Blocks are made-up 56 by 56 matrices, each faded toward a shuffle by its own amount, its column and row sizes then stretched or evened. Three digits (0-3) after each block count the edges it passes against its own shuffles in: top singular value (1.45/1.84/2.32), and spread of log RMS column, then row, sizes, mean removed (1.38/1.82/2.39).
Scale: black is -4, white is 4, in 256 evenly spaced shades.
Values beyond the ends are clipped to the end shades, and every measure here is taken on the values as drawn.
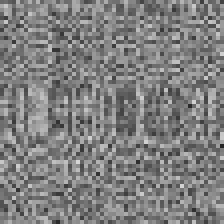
3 0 0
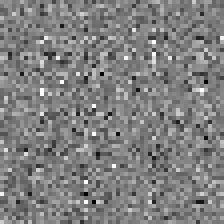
1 1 2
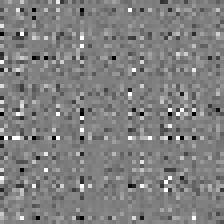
2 3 3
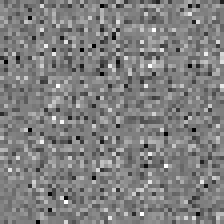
2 1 0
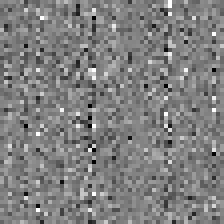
0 3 0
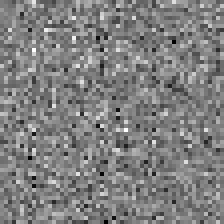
1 2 0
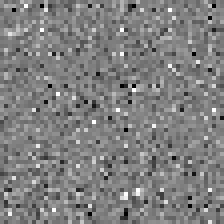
0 0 1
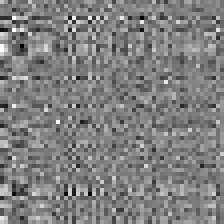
3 2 3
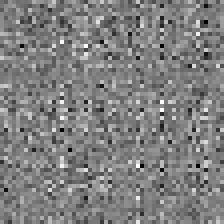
2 3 3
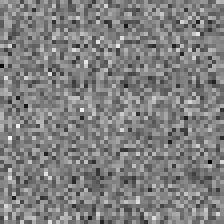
1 0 0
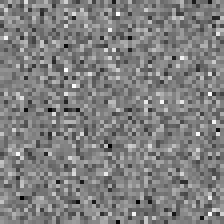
0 1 1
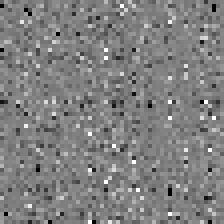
0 2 1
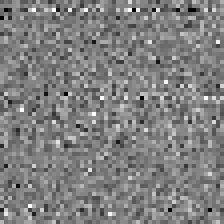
1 0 2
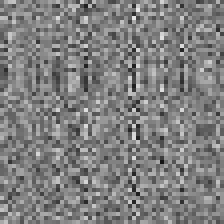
3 3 0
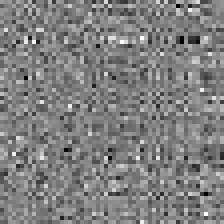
3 1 2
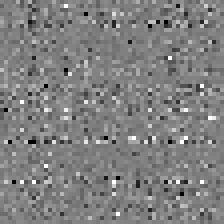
1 2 3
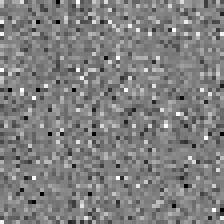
1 0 1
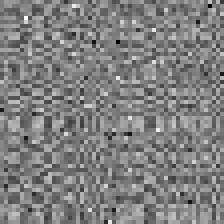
3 1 0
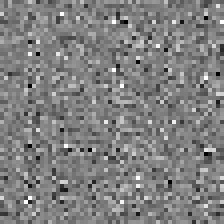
1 2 2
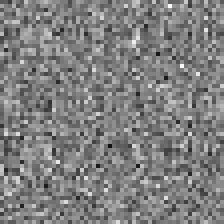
2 1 0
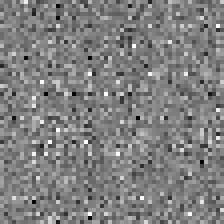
0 2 2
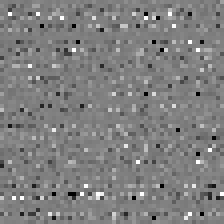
0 0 3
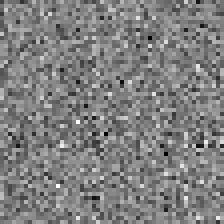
1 1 1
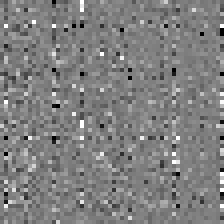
2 3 1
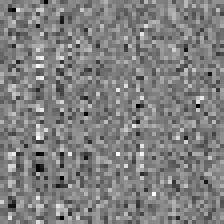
2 3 0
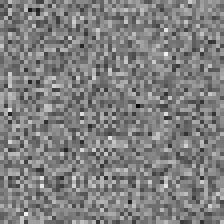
2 1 0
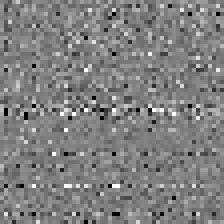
2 1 3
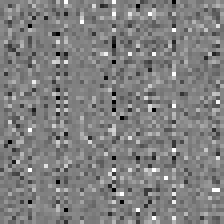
2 3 0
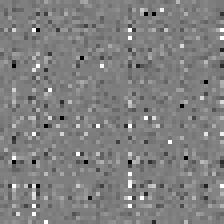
2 2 2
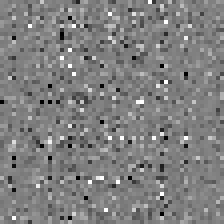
0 2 1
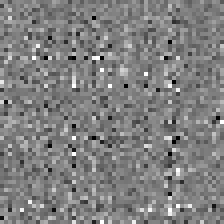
1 2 1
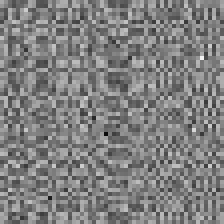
3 0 2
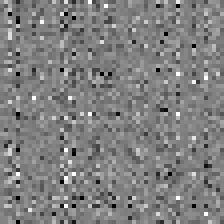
2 3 1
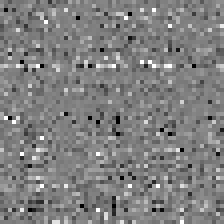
1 1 2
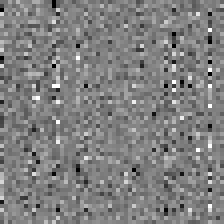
1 3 0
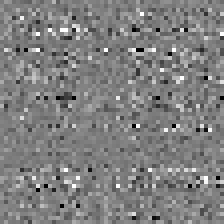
0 2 3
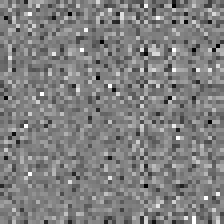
2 1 1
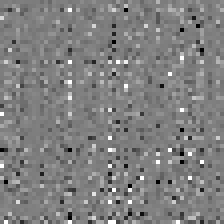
1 3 2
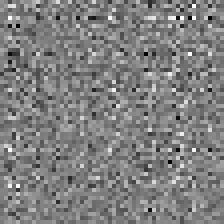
2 2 2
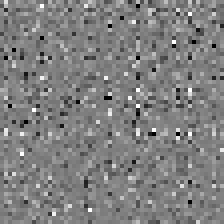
2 2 1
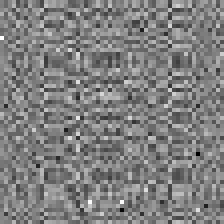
3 2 0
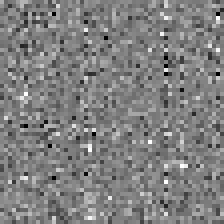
1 2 0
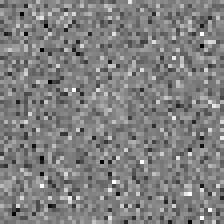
0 0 0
